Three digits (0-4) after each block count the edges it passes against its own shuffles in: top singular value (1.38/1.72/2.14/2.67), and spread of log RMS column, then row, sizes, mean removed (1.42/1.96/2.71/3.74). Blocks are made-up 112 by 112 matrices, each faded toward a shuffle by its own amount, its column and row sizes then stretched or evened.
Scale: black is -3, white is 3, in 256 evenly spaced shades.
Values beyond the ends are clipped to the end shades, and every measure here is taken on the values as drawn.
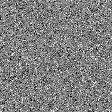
1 0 0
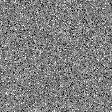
0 1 0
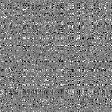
4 2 3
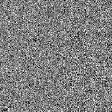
2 2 0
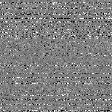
2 0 4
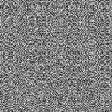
4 1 1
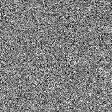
1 1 0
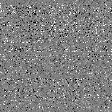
0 1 3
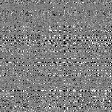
4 2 4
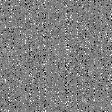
0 3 0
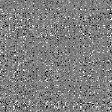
2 3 3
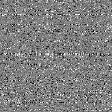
3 0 3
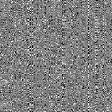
4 3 0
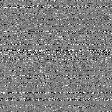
3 0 4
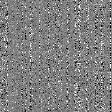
2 4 0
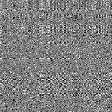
4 1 3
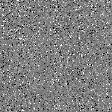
0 2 1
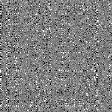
3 3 1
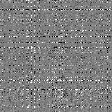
3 3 4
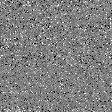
0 0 2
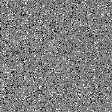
0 2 2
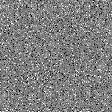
2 0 1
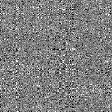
3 2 2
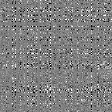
2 4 4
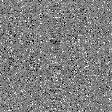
2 1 1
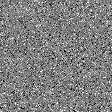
0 0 1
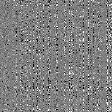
3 4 2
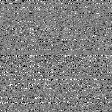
2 0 4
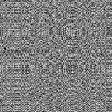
4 1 1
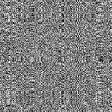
4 3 1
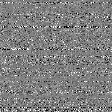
1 0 4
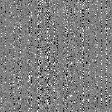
0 4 1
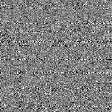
3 1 3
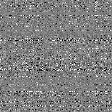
0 2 4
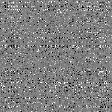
3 1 3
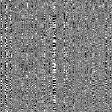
4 4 1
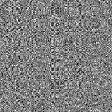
4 2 0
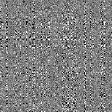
3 4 2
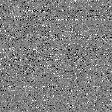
0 1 3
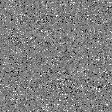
0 2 2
